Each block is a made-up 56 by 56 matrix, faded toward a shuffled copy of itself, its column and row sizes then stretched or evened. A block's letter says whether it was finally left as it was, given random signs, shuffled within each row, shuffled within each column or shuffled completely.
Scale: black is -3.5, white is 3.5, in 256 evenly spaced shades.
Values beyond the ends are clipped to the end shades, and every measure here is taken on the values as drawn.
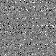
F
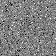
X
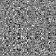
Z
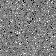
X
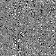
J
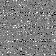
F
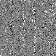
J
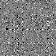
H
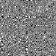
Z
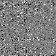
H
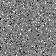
X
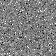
X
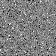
X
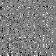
Z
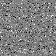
F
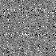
H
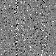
J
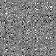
Z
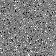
X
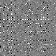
Z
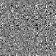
Z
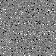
F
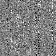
J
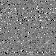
F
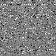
F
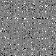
H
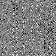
J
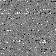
F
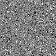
J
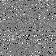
F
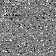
F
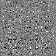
H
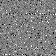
F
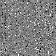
J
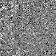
H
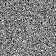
X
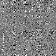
H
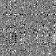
Z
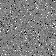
X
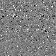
F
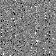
J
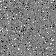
X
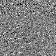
F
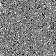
X
